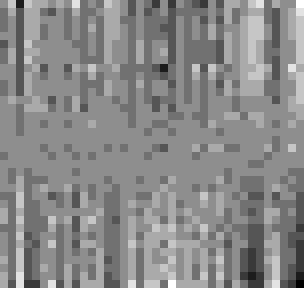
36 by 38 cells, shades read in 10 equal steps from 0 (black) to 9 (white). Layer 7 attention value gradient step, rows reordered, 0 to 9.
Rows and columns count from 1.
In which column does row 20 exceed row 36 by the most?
38
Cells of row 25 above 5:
6
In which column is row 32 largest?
3
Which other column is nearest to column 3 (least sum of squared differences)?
22
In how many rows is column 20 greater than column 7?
8
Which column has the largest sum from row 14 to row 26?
28
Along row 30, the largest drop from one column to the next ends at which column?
4
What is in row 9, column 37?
8
